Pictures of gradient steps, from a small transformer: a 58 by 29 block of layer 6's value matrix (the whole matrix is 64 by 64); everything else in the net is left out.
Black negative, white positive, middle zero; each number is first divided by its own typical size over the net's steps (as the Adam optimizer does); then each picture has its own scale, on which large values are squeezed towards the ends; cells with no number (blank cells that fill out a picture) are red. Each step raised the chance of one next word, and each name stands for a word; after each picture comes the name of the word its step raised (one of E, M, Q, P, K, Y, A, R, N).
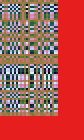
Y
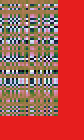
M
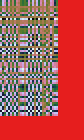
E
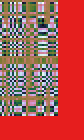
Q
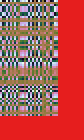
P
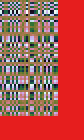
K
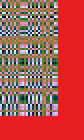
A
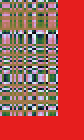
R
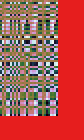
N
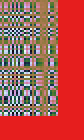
A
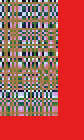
P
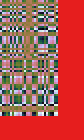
A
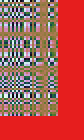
P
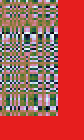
R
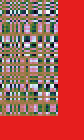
K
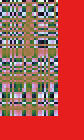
P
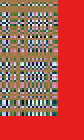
N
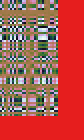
M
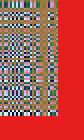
E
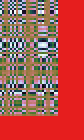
K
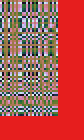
Q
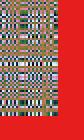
N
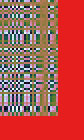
R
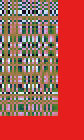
K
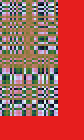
Y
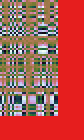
A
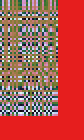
E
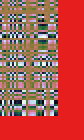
N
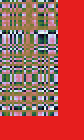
R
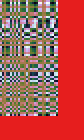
Q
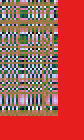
R
